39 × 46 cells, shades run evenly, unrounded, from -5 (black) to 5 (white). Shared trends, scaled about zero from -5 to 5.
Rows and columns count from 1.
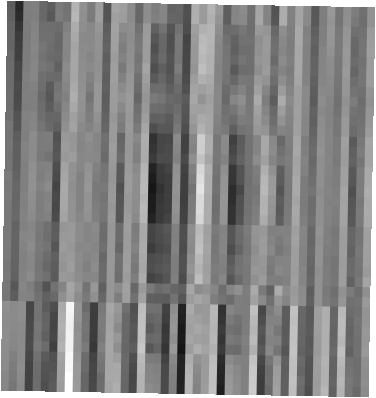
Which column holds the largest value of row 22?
25
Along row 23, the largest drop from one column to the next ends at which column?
19
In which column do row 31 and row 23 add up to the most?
9
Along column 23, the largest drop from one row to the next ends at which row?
31
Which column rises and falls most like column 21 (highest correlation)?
7
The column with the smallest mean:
23
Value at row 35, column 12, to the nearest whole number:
-3
